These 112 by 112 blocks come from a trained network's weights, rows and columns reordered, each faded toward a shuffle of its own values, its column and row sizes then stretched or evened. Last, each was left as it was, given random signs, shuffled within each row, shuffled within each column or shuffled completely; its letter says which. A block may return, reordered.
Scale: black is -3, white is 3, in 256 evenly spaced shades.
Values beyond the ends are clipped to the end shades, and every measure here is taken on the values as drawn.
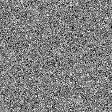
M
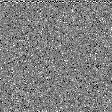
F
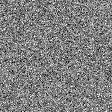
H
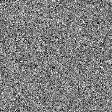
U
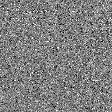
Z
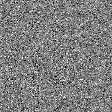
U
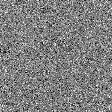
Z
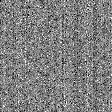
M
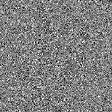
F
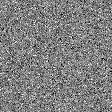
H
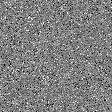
H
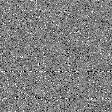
U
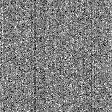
M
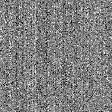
F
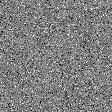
H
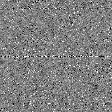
F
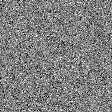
Z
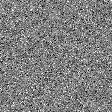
H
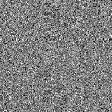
F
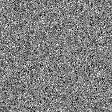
M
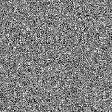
F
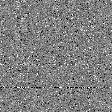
U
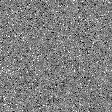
H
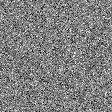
H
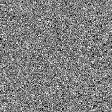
F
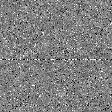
U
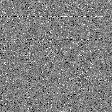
F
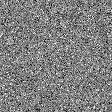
H
